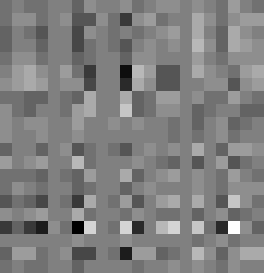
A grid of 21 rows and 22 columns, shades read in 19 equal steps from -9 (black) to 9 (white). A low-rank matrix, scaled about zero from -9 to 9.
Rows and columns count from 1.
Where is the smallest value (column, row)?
7, 18
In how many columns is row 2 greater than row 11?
12
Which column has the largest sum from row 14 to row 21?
20
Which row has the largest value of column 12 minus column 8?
6
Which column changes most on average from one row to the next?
11
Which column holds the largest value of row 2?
17
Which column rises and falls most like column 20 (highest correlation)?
15
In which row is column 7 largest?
13
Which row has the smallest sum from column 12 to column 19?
9
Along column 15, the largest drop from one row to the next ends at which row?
19
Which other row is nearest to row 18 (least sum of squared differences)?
16
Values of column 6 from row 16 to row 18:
-1 0 -1
